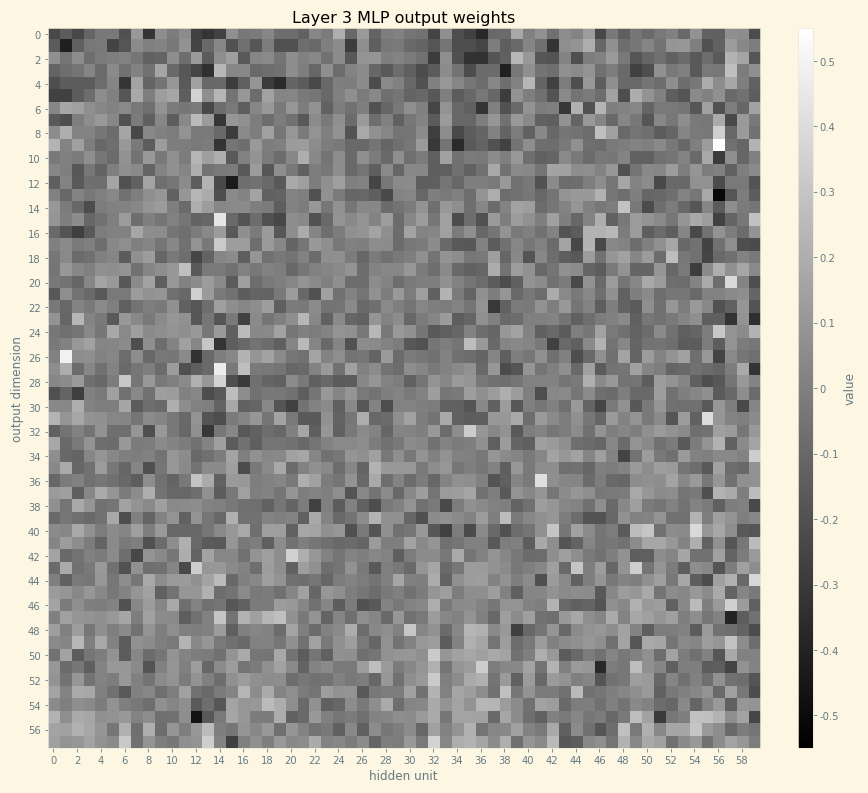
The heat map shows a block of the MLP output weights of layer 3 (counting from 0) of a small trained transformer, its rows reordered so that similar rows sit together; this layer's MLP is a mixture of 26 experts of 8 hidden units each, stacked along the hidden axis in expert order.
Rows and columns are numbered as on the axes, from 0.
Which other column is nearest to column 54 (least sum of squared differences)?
50
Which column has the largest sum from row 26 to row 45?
42
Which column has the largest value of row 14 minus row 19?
12
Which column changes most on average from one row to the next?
14
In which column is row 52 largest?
32
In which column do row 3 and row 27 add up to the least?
38
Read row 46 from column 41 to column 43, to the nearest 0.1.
0 0.2 -0.1
